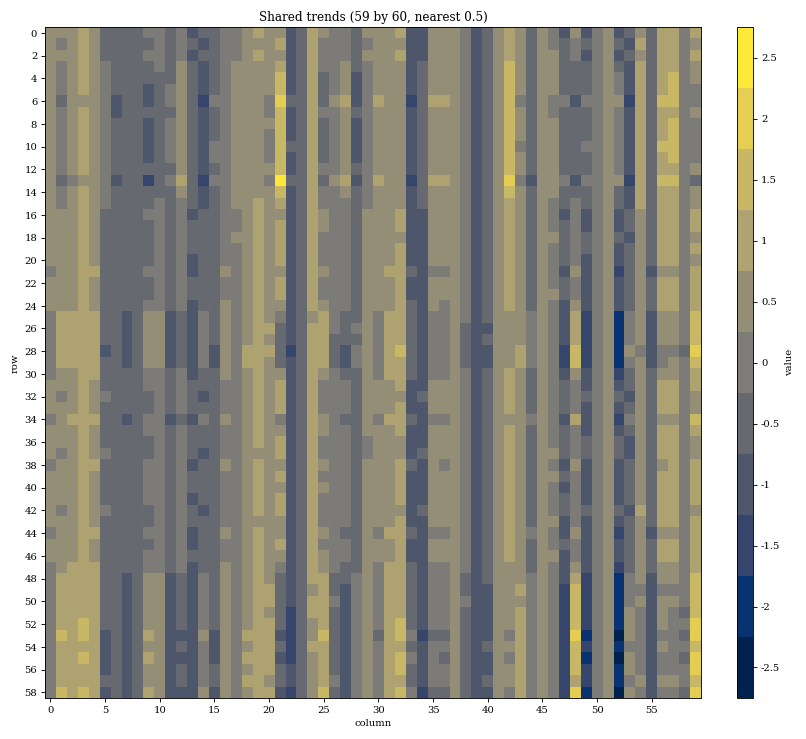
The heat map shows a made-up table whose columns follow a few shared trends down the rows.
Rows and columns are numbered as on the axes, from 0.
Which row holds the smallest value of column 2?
13
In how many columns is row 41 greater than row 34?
14
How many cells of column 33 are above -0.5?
3
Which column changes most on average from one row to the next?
21
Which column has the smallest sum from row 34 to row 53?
52
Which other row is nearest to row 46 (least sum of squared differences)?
40
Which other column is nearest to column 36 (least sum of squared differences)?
35
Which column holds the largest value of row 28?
59
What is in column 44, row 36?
-0.5
